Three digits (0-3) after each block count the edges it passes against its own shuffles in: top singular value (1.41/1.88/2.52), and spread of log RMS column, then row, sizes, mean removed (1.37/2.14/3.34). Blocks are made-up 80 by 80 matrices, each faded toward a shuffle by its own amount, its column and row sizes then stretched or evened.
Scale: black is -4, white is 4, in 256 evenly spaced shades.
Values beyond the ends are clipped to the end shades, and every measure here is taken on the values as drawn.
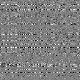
3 0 3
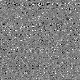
1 0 2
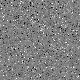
0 0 0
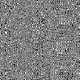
2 2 0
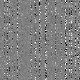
2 3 0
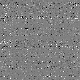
0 1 2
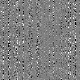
1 3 0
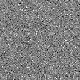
2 0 0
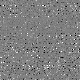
0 1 2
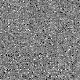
1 0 1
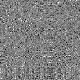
2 0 1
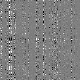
2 3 1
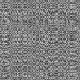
3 2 2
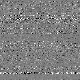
1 0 3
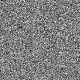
0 0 0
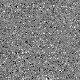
1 0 1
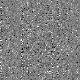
1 2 0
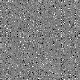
2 2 0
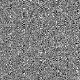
1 2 0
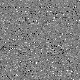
0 0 2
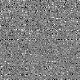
1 1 2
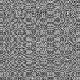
3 0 0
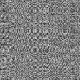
3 1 1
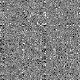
2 2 1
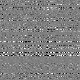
2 1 3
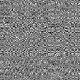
3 0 2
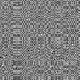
3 2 0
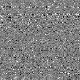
2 0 2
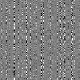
3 3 0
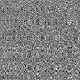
2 1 1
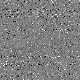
0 0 2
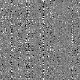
2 2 0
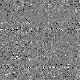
0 1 2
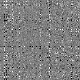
1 2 2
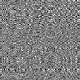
3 0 2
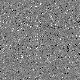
0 1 1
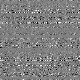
1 0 3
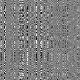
3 3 0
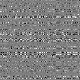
3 0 3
